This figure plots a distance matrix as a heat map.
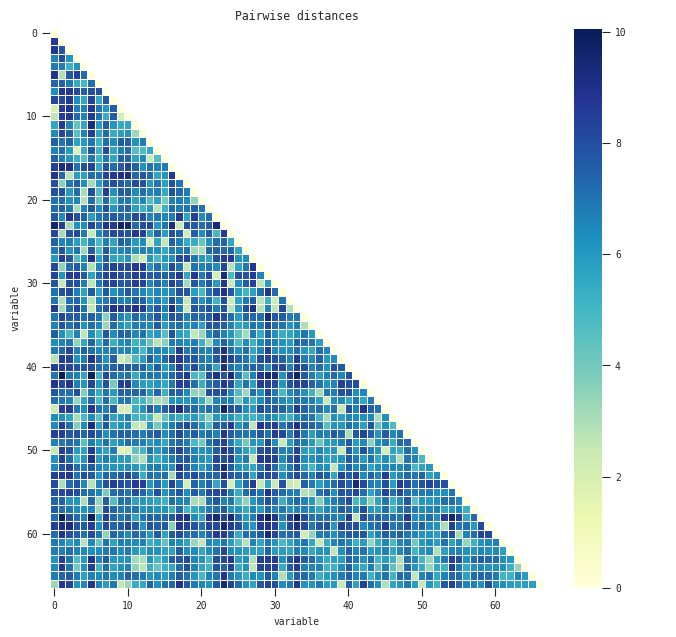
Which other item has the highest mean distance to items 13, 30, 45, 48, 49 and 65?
23
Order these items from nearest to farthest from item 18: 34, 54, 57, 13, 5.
54, 5, 57, 13, 34
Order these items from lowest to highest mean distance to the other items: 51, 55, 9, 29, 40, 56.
56, 51, 9, 55, 40, 29
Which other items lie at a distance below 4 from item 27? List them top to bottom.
11, 12, 47, 51, 63, 64
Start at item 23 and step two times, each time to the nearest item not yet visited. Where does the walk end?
2
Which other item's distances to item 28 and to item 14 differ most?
3
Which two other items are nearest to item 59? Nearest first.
53, 16
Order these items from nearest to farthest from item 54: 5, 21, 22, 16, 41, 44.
5, 22, 44, 21, 16, 41
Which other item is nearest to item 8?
42
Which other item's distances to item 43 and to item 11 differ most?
47
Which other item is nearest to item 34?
60
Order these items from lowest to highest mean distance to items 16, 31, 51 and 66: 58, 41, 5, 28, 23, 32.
41, 58, 32, 28, 5, 23
